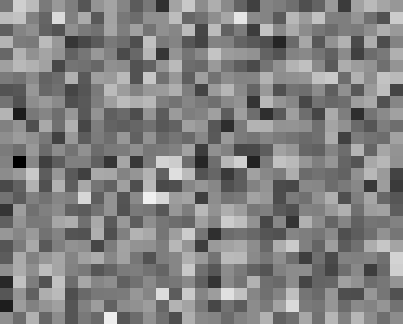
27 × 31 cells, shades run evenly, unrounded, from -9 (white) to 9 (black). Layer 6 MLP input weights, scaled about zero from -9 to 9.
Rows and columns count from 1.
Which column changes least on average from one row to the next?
25
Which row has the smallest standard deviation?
12
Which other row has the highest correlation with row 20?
15
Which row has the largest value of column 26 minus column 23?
6
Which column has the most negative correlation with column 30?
4
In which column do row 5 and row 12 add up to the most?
13
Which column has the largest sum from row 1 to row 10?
20
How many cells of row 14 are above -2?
22
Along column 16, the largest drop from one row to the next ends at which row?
18
